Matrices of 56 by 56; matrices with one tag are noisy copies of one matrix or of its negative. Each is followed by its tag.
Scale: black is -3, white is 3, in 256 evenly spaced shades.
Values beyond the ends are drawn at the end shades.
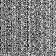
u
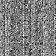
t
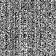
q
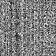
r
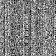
t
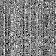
t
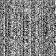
t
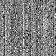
t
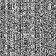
q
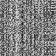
r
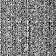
u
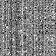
r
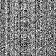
q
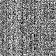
r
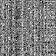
r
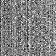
u
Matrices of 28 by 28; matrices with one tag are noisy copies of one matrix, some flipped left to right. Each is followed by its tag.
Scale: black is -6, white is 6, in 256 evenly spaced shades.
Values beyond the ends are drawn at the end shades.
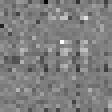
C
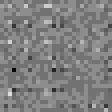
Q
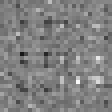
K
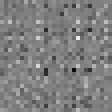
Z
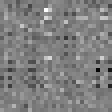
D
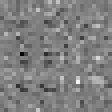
K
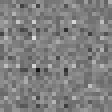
Z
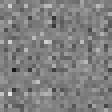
Q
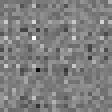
Z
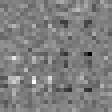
K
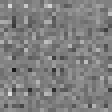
Q
